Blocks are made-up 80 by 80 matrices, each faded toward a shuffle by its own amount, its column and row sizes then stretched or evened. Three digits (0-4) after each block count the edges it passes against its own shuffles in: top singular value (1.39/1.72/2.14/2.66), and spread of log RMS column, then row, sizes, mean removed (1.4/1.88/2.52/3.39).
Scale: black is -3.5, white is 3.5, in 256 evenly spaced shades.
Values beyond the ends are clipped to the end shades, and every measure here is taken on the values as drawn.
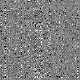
2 3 2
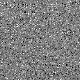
1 0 1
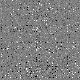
0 2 2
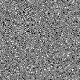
2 0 0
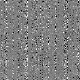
2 4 1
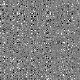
2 3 2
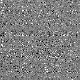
1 1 3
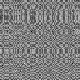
4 1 1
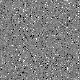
0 2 0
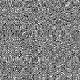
3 0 0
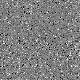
1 0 2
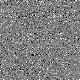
0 0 2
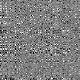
3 2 3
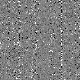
2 3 1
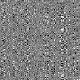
3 3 1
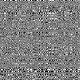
3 1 4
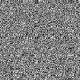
3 0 2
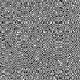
4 1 1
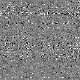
0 2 3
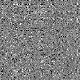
2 2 2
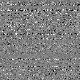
1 0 4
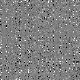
1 3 2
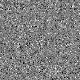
1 0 2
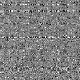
3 0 3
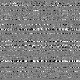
4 0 4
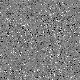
0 1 1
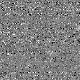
1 0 3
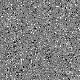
0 2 0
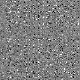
1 3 2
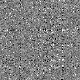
2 2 1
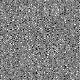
2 1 1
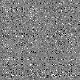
1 2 3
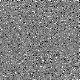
1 1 2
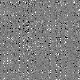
1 3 2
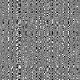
4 4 1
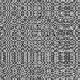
4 1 0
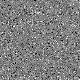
0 0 1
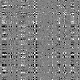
4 4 3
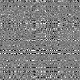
4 1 4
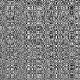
4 3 3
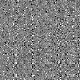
3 2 1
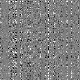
3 4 2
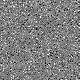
1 0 0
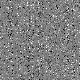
0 2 0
